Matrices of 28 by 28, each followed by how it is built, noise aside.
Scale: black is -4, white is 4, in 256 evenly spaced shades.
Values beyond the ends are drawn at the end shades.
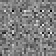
low rank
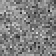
smooth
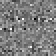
uneven rows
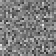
repeating rows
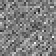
Hankel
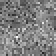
smooth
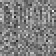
blocks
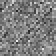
Hankel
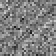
Hankel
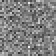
repeating rows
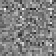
low rank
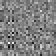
low rank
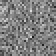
blocks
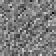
Hankel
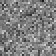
Hankel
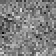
smooth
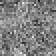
smooth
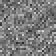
Hankel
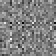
low rank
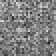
blocks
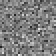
noise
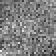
smooth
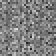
repeating rows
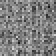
blocks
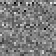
uneven rows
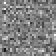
low rank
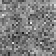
smooth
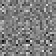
low rank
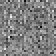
low rank
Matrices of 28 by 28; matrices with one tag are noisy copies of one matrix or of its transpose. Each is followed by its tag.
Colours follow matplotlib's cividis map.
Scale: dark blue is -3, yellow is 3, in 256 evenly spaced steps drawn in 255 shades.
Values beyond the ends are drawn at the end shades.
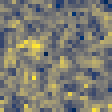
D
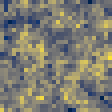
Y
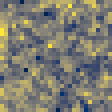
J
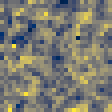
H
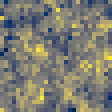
Y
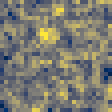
D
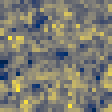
H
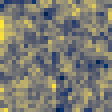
J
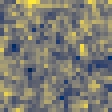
J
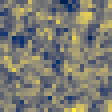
H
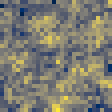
Y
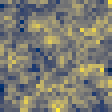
Y
